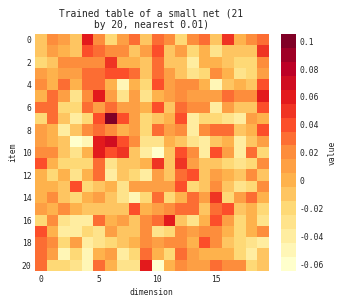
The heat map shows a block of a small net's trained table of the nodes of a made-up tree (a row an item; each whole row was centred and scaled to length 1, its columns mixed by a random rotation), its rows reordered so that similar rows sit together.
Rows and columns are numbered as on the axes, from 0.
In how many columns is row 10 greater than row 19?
13
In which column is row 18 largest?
14
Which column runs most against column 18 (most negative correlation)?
9
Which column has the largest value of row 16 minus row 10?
10
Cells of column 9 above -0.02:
13
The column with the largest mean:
5
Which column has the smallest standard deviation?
1
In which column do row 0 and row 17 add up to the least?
3
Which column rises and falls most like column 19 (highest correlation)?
4
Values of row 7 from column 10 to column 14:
-0.01 0 0.04 -0.04 -0.02
